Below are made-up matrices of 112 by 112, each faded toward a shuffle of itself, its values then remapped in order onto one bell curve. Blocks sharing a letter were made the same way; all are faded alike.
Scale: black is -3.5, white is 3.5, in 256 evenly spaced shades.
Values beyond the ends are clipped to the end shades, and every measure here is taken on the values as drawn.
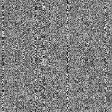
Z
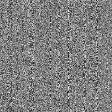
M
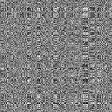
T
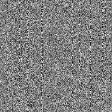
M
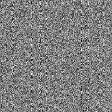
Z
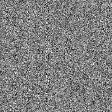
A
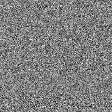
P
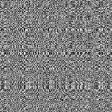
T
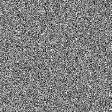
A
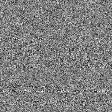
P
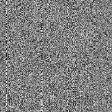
Z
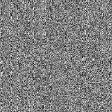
Z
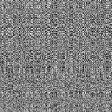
T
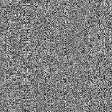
Z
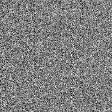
A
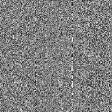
Z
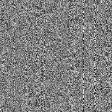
M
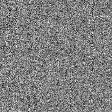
A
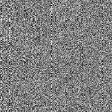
Z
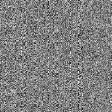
Z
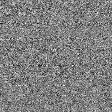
P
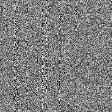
M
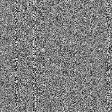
M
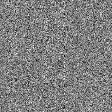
A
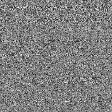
P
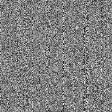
M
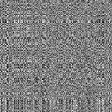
T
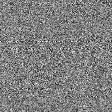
P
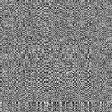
T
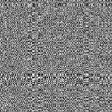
T
